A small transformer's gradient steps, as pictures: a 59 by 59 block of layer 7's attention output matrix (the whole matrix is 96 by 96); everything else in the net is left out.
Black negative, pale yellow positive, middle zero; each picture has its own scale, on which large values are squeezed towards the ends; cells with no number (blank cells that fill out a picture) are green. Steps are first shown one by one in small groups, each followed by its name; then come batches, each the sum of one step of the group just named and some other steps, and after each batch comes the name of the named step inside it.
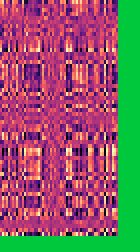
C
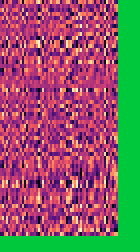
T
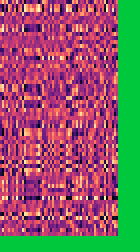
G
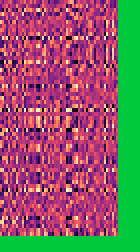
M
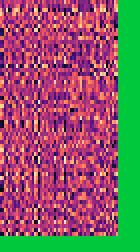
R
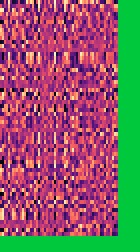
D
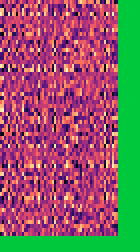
T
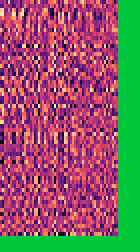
D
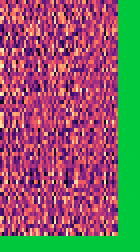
T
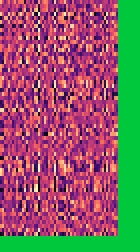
M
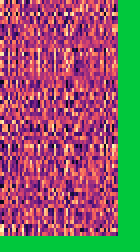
C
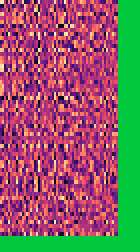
G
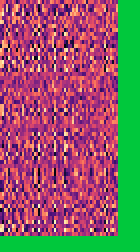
R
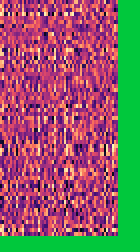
C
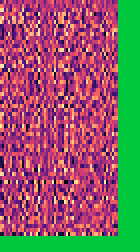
T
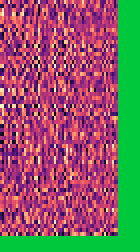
C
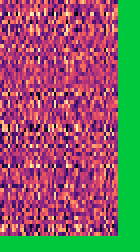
M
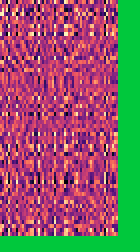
T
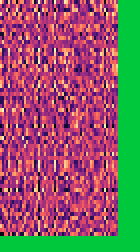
R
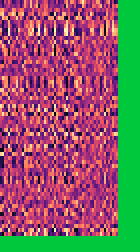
M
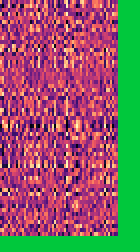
C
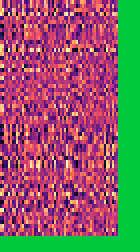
C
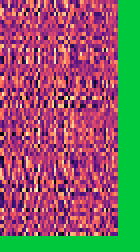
D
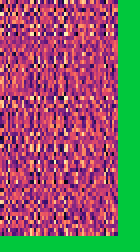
M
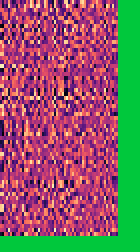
G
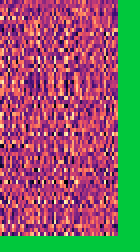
T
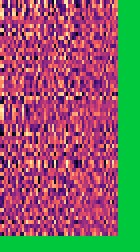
G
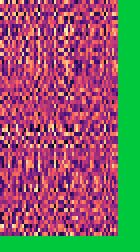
M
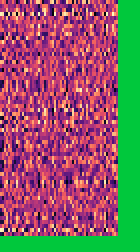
T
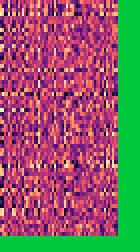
D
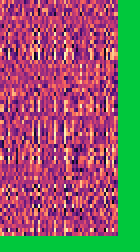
C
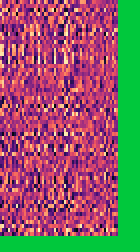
T
